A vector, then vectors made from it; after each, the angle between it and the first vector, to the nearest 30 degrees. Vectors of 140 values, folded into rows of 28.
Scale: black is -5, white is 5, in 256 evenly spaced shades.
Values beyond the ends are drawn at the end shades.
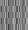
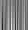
90 degrees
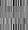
90 degrees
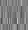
90 degrees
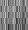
30 degrees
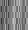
30 degrees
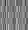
150 degrees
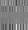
90 degrees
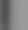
90 degrees
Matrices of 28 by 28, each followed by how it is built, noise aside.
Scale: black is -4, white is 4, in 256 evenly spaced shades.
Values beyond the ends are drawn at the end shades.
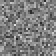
noise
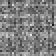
blocks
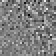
upper triangular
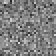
blocks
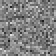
noise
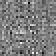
low rank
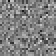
low rank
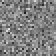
noise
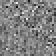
upper triangular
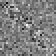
banded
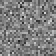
noise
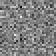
low rank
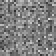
blocks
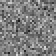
noise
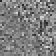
upper triangular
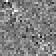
banded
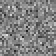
noise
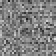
blocks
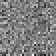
low rank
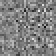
low rank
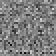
repeating columns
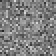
blocks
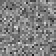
noise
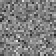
repeating columns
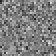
noise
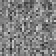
blocks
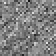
Hankel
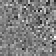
upper triangular
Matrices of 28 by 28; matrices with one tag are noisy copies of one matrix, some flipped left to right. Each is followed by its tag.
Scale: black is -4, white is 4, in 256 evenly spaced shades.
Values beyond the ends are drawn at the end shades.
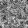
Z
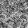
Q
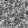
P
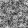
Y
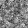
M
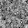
Z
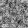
Y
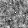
Y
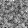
M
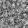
P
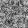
Y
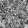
Z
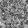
Z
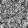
Z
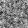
P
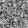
P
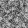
M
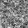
Q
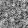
P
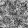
Y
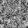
Z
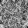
Z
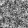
Y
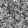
M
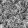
Z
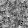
Y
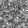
M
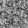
P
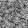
M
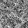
Q
